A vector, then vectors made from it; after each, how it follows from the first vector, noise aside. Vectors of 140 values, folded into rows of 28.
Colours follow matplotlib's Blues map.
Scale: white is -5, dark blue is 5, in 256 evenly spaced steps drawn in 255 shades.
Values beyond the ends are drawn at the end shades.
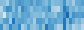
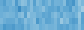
wrapped around, negated, shrunk.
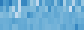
reversed, negated, partly zeroed.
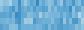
reversed, shrunk.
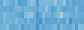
wrapped around, shrunk.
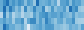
wrapped around.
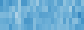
reversed, negated, shrunk.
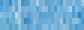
reversed, negated, shrunk.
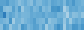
negated, shrunk.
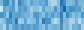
wrapped around.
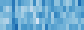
wrapped around.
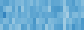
negated, shrunk.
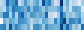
wrapped around, scaled up.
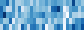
negated, scaled up.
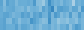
wrapped around, shrunk.
